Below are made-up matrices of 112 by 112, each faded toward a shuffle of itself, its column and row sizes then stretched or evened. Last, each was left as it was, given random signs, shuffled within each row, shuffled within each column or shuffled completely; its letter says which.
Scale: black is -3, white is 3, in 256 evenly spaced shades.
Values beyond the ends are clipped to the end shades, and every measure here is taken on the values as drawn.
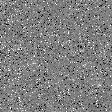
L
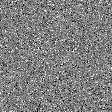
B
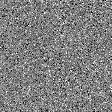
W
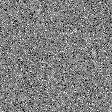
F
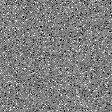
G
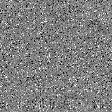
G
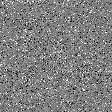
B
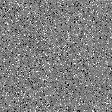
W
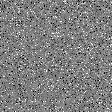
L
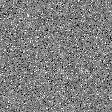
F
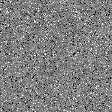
L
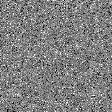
G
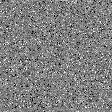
B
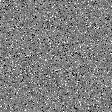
B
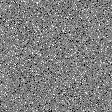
F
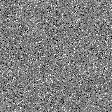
W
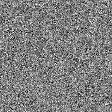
L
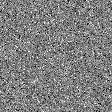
F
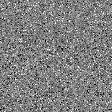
G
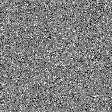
L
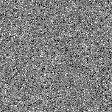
W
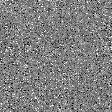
G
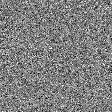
B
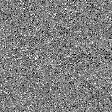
G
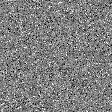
F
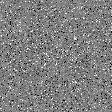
L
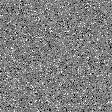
F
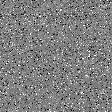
B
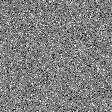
F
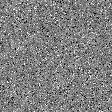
F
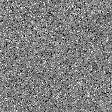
B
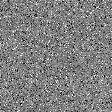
L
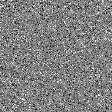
L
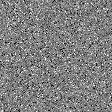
B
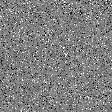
B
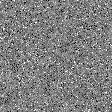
F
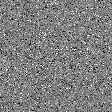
B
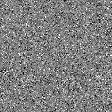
G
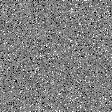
L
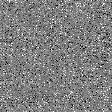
G
